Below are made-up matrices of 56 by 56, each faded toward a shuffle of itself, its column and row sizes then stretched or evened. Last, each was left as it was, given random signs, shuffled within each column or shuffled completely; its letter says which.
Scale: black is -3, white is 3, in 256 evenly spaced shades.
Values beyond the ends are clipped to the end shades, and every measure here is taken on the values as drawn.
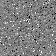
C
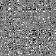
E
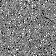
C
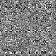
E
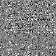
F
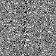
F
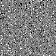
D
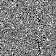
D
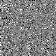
F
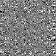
E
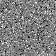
C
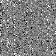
D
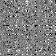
F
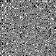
F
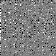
F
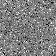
C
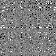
F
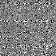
F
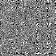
F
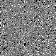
D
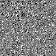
F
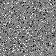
C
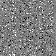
D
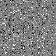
D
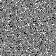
C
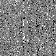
D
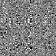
E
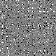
F
